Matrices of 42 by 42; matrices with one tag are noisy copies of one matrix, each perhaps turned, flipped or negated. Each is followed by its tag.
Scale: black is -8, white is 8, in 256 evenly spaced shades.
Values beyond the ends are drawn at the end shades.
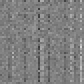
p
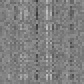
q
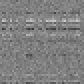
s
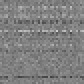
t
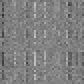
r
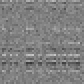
s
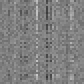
q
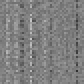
t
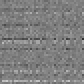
p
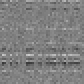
s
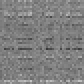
r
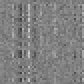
s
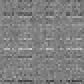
r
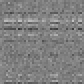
s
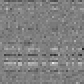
s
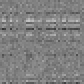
s
